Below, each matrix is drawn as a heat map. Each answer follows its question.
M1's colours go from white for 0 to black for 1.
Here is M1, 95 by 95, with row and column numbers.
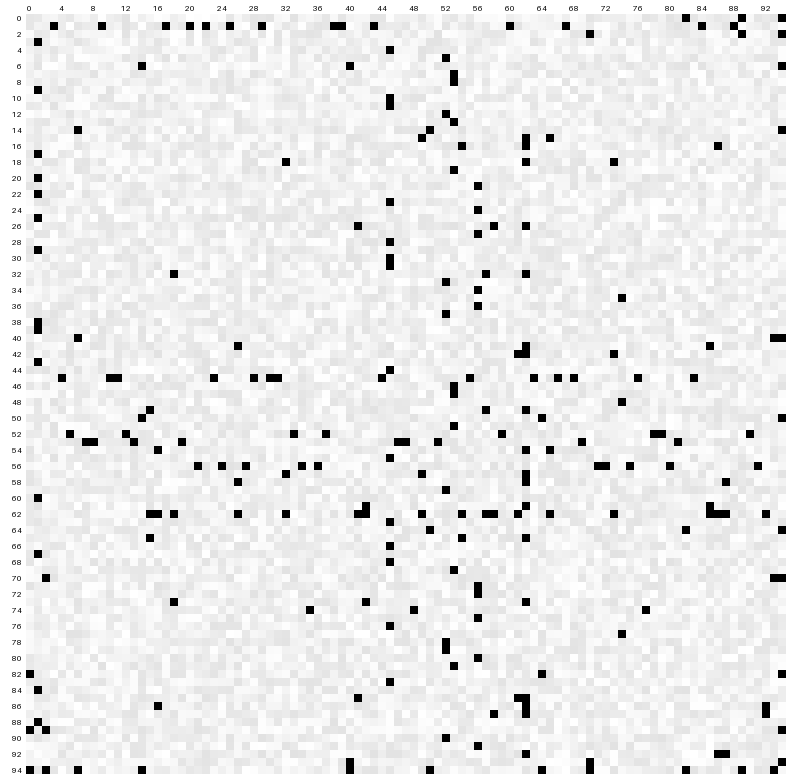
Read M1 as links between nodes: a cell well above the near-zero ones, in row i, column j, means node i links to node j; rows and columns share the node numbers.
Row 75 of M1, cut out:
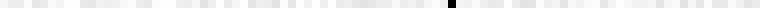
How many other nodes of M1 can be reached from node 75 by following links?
10
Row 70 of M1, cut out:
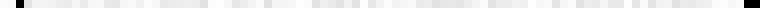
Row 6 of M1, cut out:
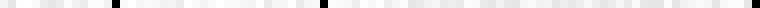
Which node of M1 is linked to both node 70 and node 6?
node 94
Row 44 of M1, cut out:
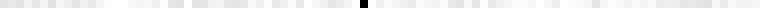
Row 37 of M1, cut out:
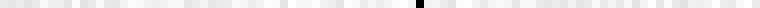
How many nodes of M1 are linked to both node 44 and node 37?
0
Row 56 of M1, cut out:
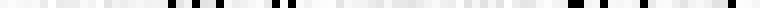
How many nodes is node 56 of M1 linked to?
10
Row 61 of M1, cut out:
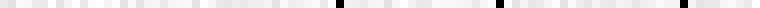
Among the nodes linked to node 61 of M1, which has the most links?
node 62
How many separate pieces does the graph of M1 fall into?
8
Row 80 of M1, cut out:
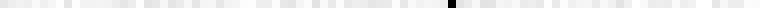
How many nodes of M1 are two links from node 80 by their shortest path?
9
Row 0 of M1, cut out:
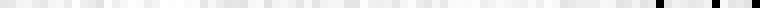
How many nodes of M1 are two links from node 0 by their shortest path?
8
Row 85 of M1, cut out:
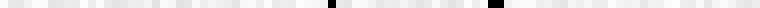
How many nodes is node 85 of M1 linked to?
3
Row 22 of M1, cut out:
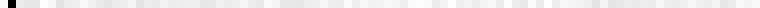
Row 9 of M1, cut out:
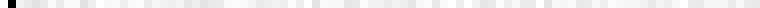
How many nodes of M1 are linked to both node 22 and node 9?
1
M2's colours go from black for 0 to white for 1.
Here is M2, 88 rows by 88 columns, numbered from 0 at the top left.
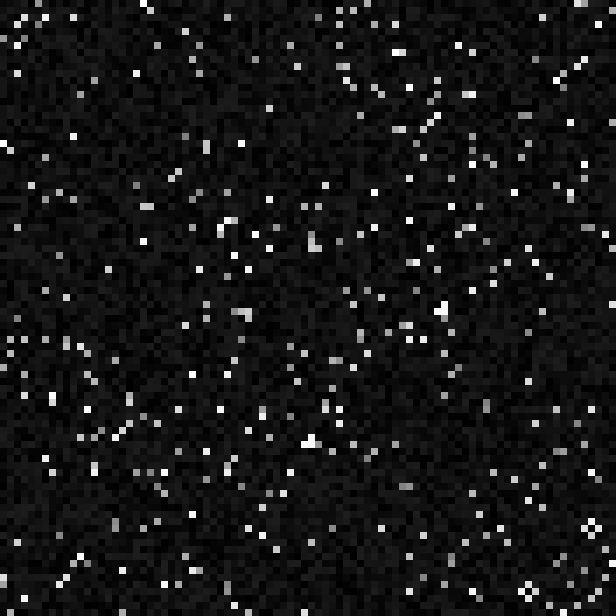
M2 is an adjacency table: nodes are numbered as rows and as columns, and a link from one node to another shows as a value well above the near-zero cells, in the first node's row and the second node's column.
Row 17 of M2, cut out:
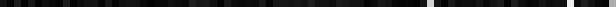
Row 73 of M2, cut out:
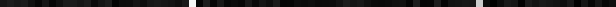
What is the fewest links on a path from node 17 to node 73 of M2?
3
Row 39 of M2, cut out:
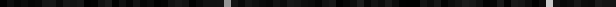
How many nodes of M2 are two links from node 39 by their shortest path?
9
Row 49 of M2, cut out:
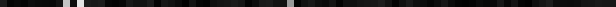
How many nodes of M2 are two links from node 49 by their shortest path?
10
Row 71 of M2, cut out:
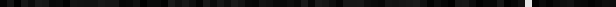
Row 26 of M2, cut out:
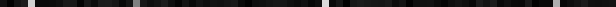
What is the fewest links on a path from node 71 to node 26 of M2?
5
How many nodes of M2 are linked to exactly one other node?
7
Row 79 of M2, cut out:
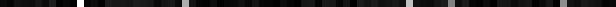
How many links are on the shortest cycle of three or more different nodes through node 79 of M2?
3
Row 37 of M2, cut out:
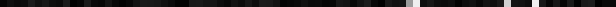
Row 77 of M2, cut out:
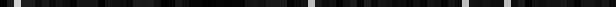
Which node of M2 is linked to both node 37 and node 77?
node 72
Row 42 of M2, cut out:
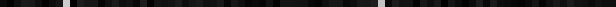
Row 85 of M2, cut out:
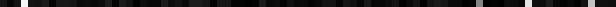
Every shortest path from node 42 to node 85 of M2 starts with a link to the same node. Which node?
node 54
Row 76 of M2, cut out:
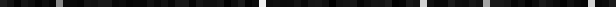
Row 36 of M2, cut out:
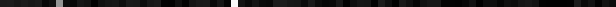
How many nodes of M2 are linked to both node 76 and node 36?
1
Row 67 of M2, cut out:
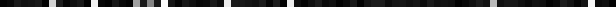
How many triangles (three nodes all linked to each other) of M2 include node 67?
2
